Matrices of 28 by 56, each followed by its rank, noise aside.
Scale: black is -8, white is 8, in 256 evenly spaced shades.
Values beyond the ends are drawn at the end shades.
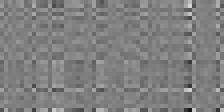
one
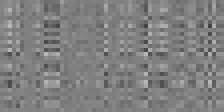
one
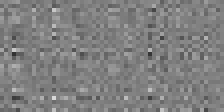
three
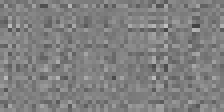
three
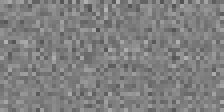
five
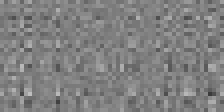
two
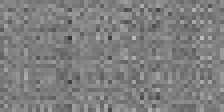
five
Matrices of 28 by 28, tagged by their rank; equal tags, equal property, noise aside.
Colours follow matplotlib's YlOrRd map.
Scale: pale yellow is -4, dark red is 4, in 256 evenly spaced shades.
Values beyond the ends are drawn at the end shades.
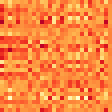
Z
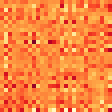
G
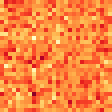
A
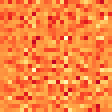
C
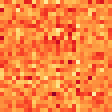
C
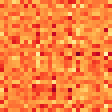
G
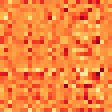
G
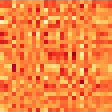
Z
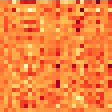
G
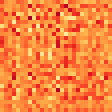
C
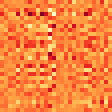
Z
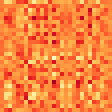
Z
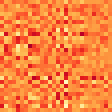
Z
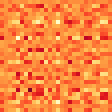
Z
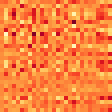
Z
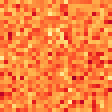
A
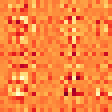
Z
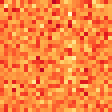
A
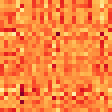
G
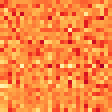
C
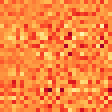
G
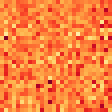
C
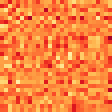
C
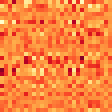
Z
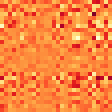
Z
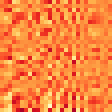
Z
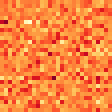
C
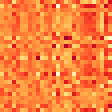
Z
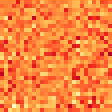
A
